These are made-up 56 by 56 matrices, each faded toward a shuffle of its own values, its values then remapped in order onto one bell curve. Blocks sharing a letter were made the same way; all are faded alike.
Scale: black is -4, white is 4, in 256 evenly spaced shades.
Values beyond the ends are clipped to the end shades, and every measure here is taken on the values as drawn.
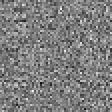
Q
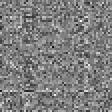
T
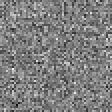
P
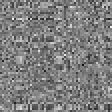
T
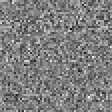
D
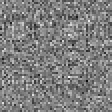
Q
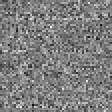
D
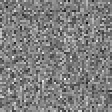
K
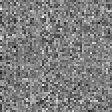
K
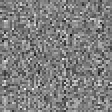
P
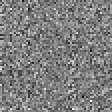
K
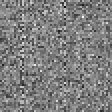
K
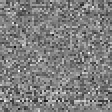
D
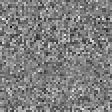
D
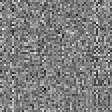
P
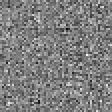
K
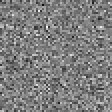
Q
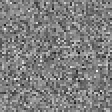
D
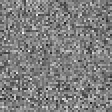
D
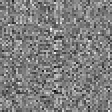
P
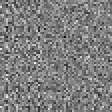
P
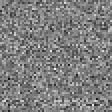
D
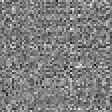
T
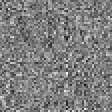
Q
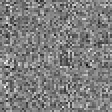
P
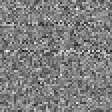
D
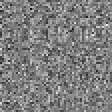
P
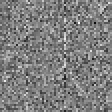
K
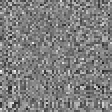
T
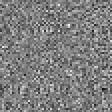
Q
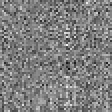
P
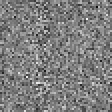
K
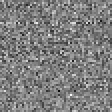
D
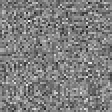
Q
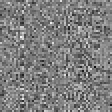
P
